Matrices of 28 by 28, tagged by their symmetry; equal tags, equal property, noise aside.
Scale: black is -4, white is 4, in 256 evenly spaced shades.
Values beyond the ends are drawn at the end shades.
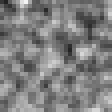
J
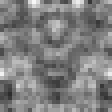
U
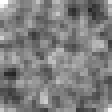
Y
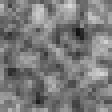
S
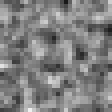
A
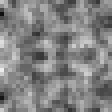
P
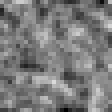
J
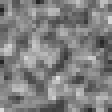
J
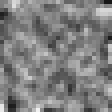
A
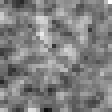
J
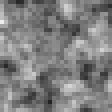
A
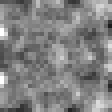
P
